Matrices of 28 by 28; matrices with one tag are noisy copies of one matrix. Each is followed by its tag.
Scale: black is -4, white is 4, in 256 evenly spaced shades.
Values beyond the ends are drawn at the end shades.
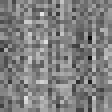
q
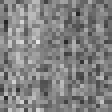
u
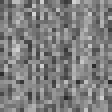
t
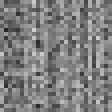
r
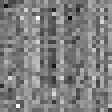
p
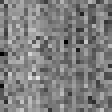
u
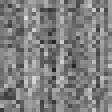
p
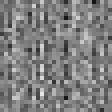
t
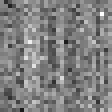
p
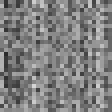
r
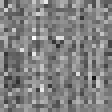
r
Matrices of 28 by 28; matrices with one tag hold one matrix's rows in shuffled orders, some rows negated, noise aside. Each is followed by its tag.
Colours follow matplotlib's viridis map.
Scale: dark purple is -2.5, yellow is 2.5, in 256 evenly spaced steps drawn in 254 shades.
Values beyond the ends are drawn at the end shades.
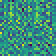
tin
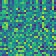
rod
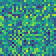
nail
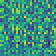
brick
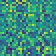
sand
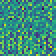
tin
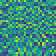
rod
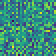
brick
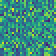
brick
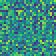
rod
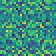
sand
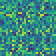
sand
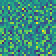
tin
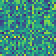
brick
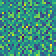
tin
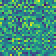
nail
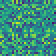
nail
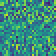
brick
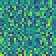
tin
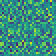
tin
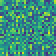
brick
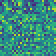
nail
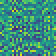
nail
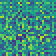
sand
